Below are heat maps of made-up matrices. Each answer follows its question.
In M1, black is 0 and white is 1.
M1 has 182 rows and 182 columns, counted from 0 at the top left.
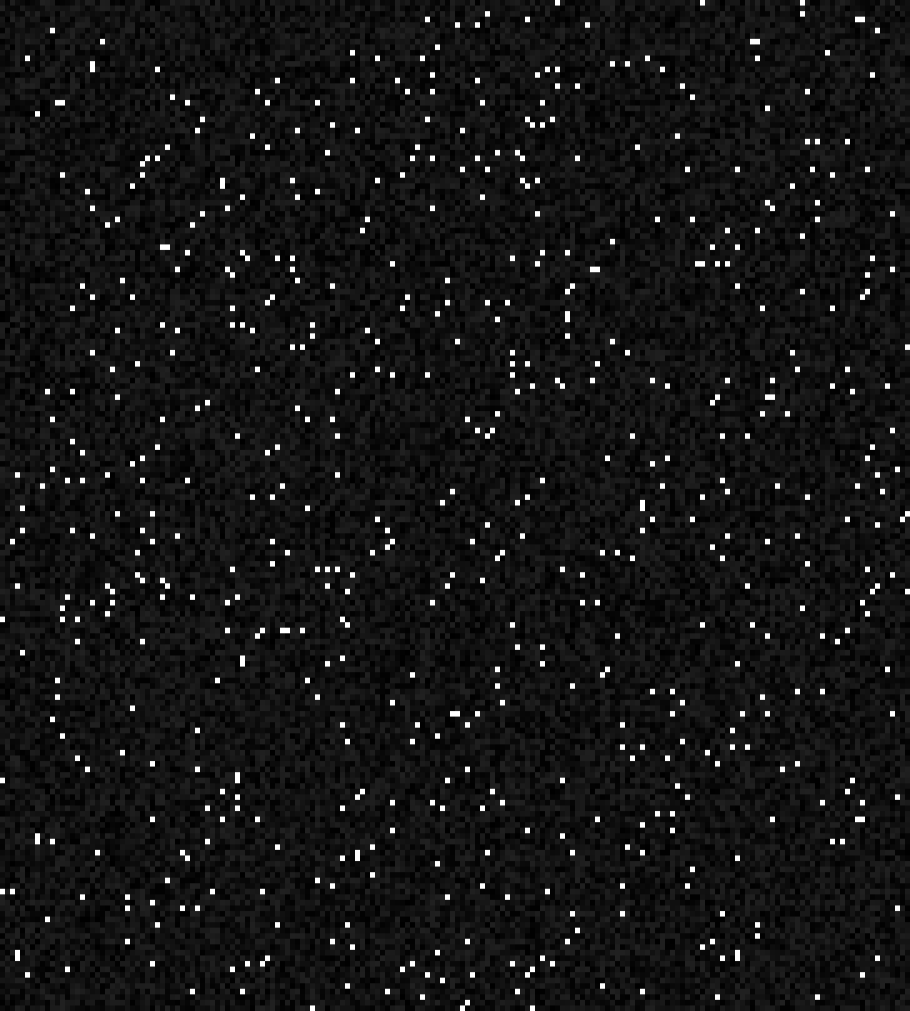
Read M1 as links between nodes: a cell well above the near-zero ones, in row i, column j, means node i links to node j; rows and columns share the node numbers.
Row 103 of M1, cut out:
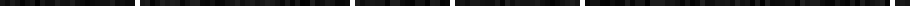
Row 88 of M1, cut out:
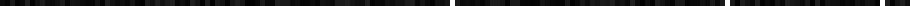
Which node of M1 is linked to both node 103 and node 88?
node 90
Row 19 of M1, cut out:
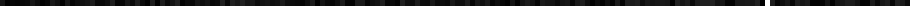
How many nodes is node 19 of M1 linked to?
1
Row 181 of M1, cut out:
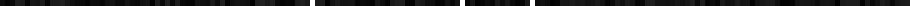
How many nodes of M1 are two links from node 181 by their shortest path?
7
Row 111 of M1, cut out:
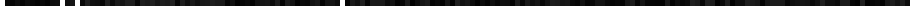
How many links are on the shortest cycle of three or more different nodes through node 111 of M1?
5
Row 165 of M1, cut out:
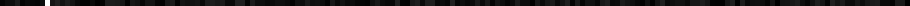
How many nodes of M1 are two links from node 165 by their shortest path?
1
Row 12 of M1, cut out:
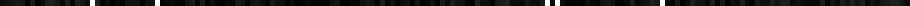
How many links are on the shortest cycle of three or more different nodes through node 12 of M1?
5
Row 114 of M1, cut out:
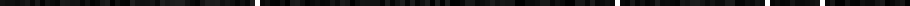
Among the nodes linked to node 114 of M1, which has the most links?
node 153
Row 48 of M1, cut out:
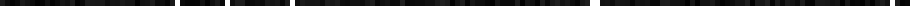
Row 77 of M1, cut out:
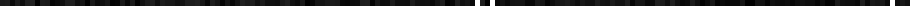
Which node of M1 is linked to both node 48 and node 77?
node 178
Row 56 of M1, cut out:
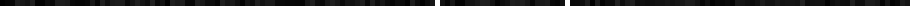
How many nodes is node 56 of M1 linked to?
2
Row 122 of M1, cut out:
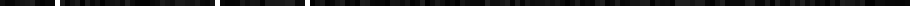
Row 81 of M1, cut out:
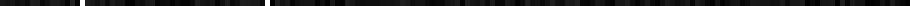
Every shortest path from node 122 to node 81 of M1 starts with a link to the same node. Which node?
node 11
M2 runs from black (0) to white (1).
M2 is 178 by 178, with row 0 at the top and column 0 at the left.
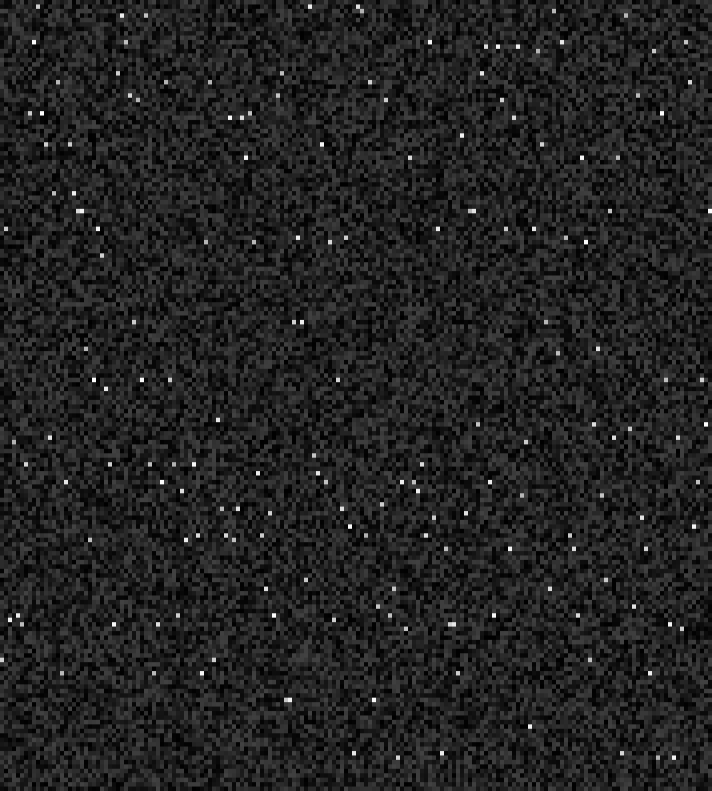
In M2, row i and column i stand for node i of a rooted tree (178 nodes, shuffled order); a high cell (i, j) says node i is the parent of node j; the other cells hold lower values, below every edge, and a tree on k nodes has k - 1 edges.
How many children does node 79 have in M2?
1
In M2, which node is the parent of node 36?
3
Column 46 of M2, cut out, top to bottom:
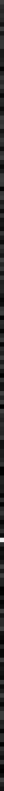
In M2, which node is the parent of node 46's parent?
10
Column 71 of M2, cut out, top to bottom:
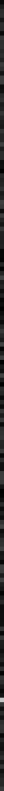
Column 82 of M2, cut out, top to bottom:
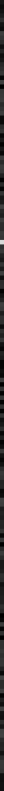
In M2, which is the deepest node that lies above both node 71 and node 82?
157
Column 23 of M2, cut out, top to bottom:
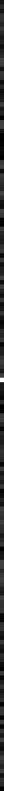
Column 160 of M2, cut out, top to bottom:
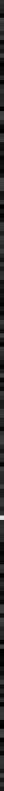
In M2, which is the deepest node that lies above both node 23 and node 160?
116
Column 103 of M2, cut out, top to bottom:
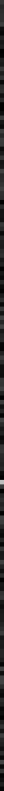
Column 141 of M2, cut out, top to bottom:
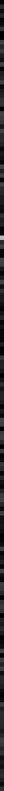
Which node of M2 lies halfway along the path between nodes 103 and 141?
30
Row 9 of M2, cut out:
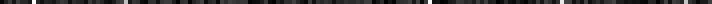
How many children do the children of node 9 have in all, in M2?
6
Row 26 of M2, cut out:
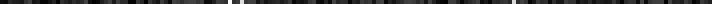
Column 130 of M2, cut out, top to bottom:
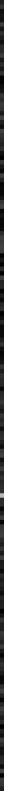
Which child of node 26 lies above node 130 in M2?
57
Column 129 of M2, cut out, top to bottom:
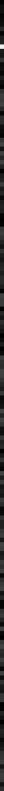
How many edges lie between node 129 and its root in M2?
7
